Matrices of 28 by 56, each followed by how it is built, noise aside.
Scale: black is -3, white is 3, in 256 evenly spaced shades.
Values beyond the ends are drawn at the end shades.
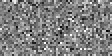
uneven rows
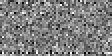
uneven rows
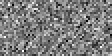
Hankel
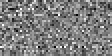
uneven rows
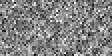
Hankel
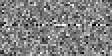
uneven rows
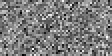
Hankel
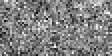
smooth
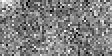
smooth
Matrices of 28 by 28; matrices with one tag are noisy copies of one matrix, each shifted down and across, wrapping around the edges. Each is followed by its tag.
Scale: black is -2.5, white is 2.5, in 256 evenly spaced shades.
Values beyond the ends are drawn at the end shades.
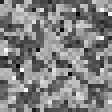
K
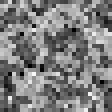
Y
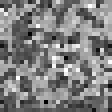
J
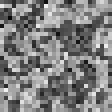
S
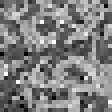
J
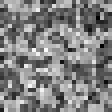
J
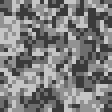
Y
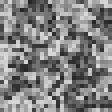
Y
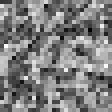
J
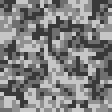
K
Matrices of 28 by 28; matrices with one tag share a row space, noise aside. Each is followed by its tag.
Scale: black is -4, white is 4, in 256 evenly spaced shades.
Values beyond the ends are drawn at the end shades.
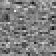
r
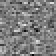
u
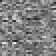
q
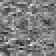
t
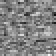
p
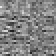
t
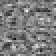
p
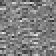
u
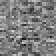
u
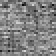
r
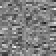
q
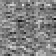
p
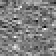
q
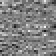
q
